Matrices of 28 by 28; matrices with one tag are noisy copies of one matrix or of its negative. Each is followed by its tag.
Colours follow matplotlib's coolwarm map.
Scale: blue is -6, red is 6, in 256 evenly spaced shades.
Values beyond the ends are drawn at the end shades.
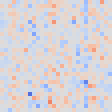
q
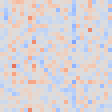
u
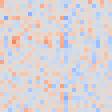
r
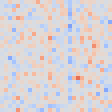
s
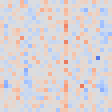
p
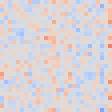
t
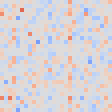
s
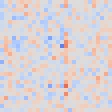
r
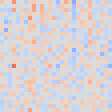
u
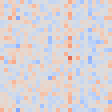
s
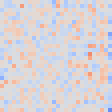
t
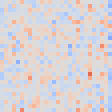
t
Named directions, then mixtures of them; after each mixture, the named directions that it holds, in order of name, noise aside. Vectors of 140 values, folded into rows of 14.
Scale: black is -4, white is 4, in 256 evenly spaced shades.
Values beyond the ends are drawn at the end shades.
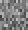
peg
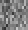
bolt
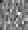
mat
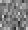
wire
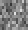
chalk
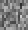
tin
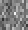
chalk, peg, tin.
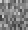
peg, wire.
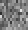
chalk, peg, tin.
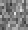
chalk.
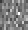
mat.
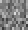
chalk, peg.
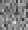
peg, tin.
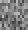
peg, tin, wire.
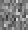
mat, peg, tin.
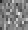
mat.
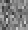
bolt.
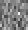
mat, wire.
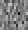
chalk, mat, wire.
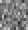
wire.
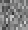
bolt.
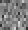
wire.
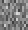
mat, peg, tin.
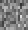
tin.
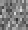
chalk.
